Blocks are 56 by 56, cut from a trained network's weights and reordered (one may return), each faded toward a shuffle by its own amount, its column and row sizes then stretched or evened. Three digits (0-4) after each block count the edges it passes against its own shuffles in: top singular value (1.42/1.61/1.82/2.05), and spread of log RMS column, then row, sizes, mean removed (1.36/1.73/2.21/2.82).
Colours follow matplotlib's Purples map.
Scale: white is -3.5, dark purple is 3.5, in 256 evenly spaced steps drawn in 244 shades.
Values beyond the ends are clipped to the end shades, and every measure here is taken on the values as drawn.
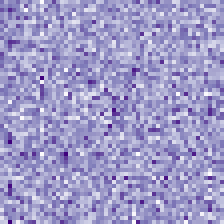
1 1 1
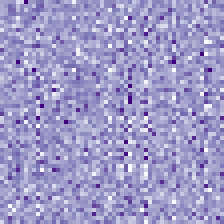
3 3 0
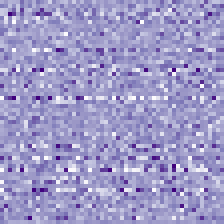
3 0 4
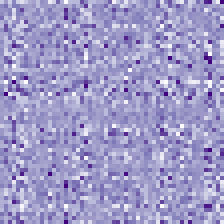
3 4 2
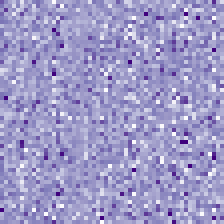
0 3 0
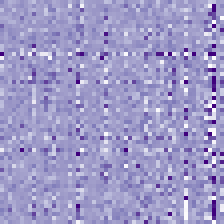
3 4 1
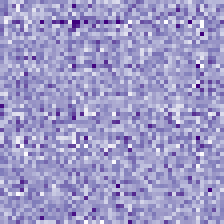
1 2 2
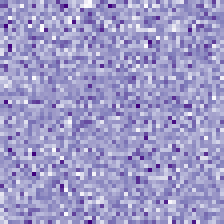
0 1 2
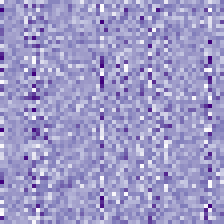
2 4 0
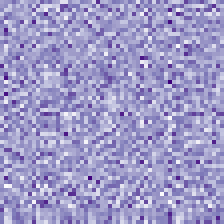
4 2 2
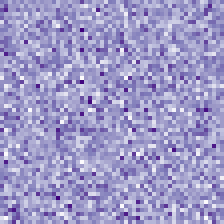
0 2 1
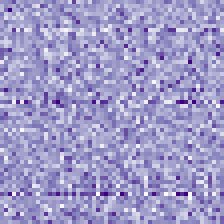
3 0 2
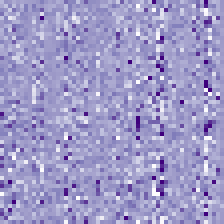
1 4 0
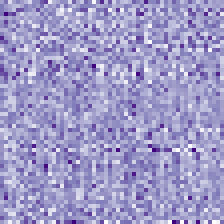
3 0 3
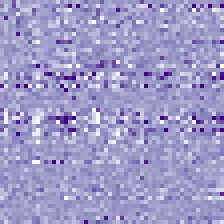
3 2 4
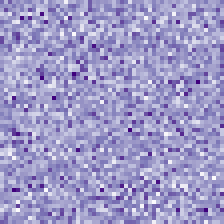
1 0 1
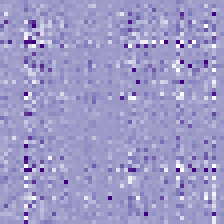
2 4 3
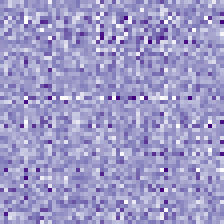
2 2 3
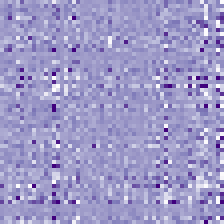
2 4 3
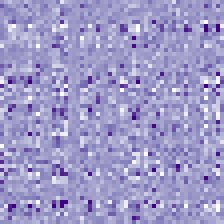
4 4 3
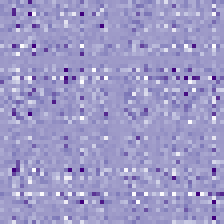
1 3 4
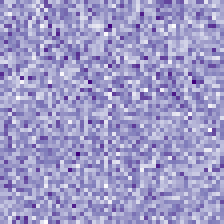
2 0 1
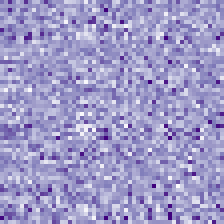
3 1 2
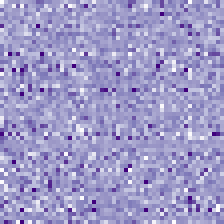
0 2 3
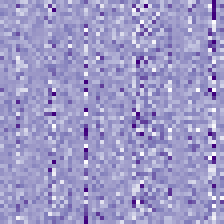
2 4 0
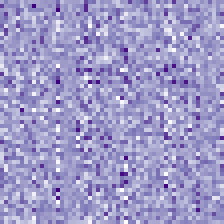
0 4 0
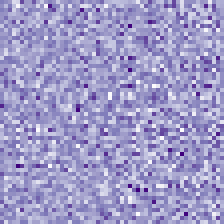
3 2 1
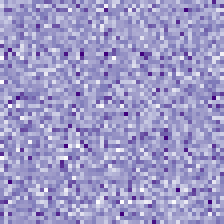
1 1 2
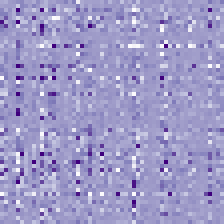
0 4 3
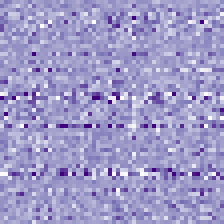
1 1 4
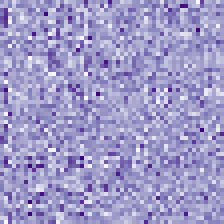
3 2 1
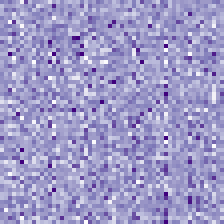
1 3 1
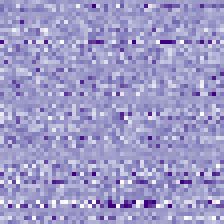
1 0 4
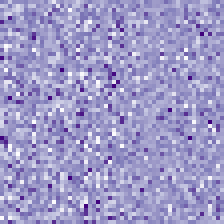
0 3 0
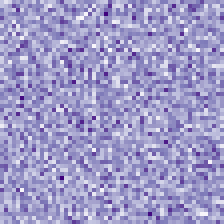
0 0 0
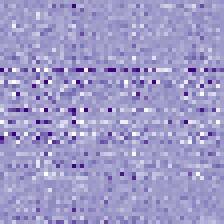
2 2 4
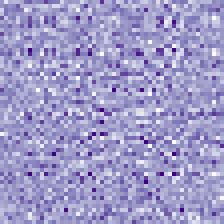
4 2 3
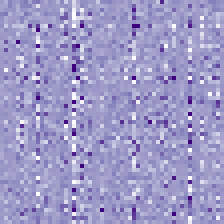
2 4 2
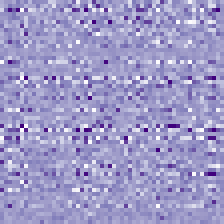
4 2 4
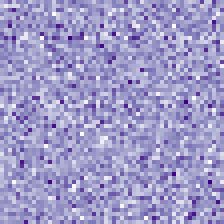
1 0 1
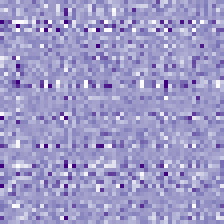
4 2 4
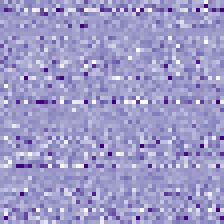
2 0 4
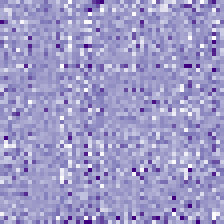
0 3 3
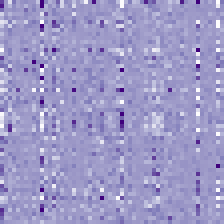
4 4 2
